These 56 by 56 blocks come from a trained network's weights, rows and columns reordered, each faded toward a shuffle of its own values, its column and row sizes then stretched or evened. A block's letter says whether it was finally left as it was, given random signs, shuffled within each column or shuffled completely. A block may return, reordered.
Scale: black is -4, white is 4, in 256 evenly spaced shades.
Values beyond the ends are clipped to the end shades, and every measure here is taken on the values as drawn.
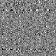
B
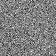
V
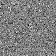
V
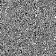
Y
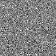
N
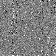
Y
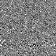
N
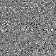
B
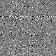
N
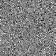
Y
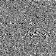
N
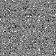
B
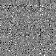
N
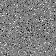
V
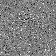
V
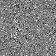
Y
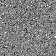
V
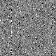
Y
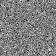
V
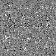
N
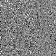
Y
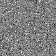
V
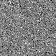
V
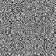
B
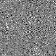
B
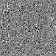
N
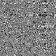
B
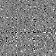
B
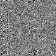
N
